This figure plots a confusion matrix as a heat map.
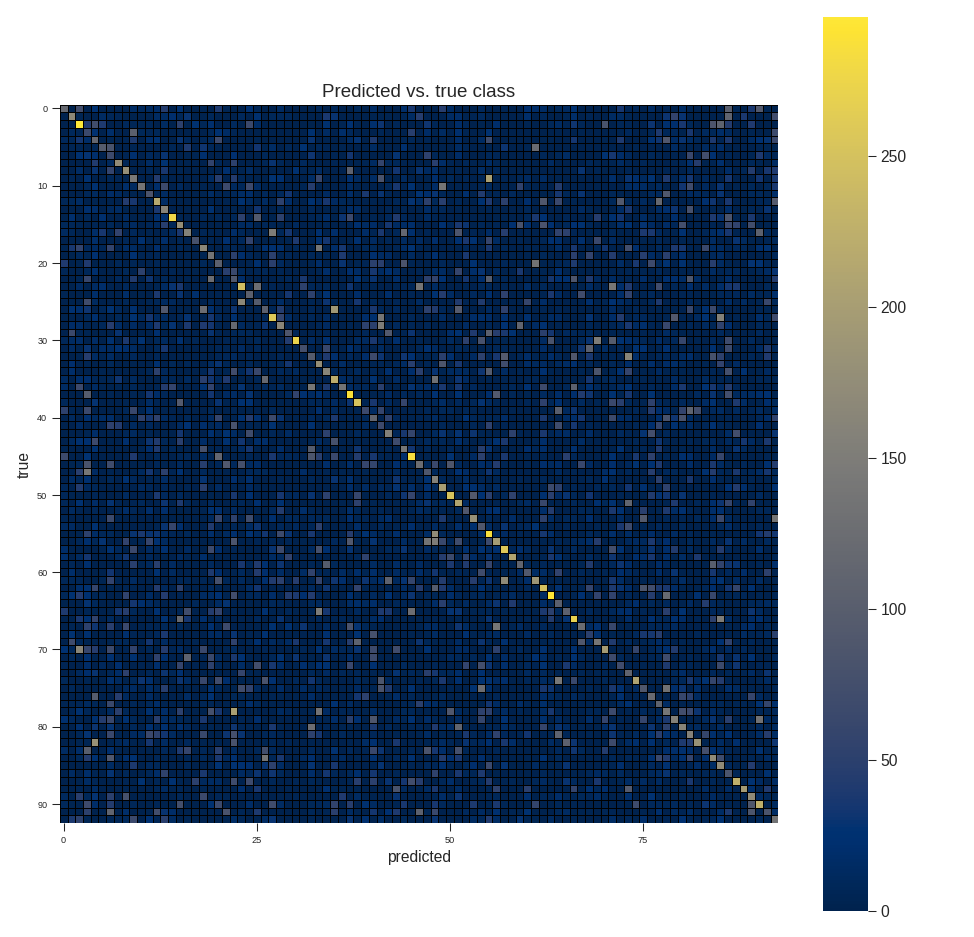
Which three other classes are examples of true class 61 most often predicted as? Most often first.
57, 42, 20
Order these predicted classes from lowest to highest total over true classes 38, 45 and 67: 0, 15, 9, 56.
9, 0, 15, 56
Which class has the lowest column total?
17
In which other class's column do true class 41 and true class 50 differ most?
53
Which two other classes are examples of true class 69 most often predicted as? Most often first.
38, 67
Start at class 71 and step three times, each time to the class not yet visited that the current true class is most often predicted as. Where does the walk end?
85
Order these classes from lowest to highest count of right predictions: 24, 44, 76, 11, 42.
11, 24, 76, 44, 42
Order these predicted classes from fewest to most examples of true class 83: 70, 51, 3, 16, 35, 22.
22, 35, 70, 16, 51, 3
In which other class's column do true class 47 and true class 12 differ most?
3
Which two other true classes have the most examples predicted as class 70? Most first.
2, 79
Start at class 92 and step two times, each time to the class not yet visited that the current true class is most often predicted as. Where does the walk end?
55
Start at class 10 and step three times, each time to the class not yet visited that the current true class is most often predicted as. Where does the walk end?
78
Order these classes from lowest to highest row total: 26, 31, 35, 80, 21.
21, 31, 35, 80, 26
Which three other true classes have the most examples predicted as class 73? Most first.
32, 51, 88
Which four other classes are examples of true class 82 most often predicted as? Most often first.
4, 65, 22, 71
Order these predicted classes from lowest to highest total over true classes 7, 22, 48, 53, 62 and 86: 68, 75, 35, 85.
35, 85, 68, 75
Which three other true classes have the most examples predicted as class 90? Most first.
79, 16, 0
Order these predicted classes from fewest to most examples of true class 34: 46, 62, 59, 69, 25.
59, 62, 46, 25, 69
